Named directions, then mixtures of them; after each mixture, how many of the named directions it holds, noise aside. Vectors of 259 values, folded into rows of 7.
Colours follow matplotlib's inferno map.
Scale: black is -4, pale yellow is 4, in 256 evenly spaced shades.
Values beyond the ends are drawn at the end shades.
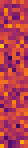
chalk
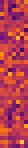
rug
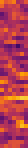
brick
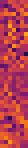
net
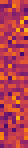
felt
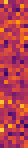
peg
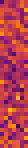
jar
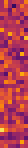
four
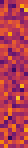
two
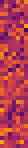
one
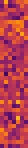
four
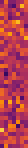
three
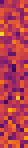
one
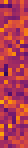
four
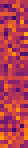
two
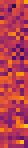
two
